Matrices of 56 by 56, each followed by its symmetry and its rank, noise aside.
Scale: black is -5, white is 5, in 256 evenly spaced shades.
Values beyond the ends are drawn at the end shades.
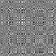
symmetric, rank two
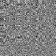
no symmetry, rank four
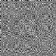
symmetric, rank four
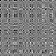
no symmetry, rank three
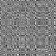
antisymmetric, rank two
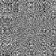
antisymmetric, rank four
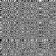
antisymmetric, rank two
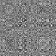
symmetric, rank four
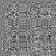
no symmetry, rank four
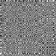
symmetric, rank four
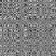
no symmetry, rank three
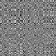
no symmetry, rank three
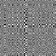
no symmetry, rank two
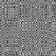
symmetric, rank three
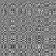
no symmetry, rank three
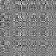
no symmetry, rank three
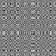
symmetric, rank two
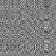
no symmetry, rank four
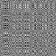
antisymmetric, rank two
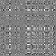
symmetric, rank two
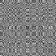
symmetric, rank two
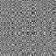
no symmetry, rank three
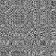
symmetric, rank four
